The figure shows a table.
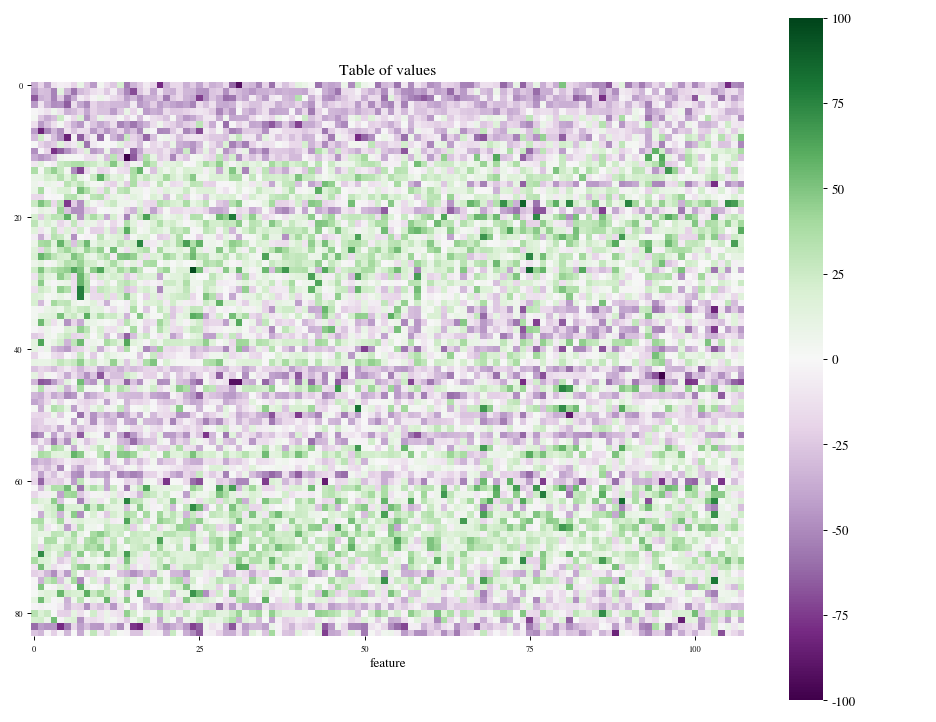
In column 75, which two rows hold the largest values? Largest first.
28, 26
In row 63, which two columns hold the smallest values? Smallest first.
93, 7
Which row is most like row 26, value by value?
56
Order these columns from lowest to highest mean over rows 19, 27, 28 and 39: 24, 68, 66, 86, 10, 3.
86, 68, 66, 3, 10, 24
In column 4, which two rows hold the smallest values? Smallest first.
82, 10
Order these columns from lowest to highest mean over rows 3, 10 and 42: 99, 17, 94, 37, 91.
37, 17, 91, 99, 94
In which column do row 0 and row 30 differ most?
43
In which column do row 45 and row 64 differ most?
30
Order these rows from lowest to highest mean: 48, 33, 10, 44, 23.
44, 10, 48, 33, 23
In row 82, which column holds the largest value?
94
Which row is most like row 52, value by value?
58
